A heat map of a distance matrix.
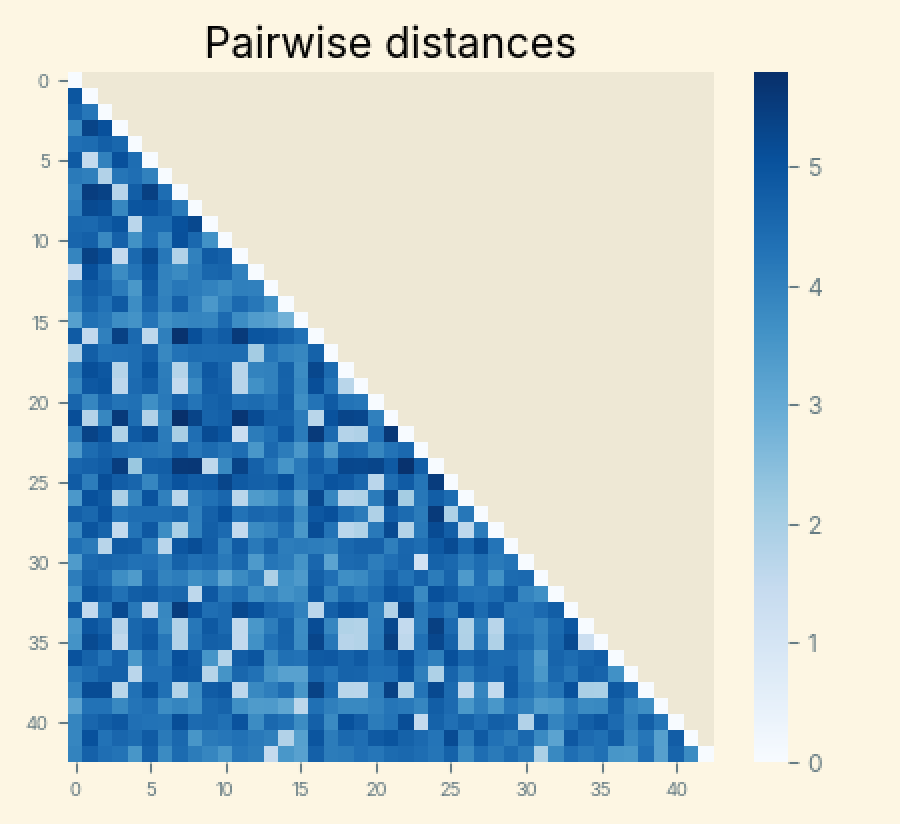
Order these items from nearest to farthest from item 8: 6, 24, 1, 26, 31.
31, 26, 6, 1, 24
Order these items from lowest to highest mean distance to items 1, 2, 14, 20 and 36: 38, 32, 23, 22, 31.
31, 23, 32, 38, 22
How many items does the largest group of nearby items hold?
11
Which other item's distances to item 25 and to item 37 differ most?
24
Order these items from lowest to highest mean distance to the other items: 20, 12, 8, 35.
35, 12, 20, 8
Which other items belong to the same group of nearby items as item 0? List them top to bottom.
12, 17
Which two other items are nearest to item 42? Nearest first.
13, 31
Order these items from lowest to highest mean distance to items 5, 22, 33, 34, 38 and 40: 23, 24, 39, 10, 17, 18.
18, 23, 39, 17, 10, 24
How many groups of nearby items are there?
12
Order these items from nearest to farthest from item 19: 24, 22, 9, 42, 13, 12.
22, 12, 13, 42, 9, 24
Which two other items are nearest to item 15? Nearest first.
39, 14
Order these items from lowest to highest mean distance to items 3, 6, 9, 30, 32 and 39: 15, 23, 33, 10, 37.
15, 23, 37, 10, 33
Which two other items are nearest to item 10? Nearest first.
36, 31
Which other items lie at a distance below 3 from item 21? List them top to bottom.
1, 5, 16, 33
